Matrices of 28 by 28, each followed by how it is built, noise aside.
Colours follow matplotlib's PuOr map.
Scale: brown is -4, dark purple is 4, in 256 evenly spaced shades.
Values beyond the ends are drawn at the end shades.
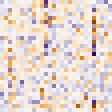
uneven columns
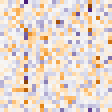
uneven columns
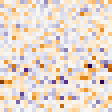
uneven rows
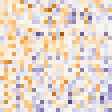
blocks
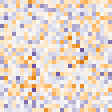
blocks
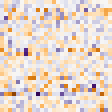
uneven rows
